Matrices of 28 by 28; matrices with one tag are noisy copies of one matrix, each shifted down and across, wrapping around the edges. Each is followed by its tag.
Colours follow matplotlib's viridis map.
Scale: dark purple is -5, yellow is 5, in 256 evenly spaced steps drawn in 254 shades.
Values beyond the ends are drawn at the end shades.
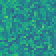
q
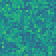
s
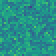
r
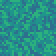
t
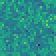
s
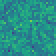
s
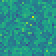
t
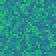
t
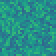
t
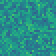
r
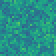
s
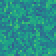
r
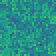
s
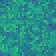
s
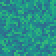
r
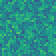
t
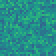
r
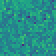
q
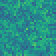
s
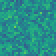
t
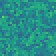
r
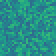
t
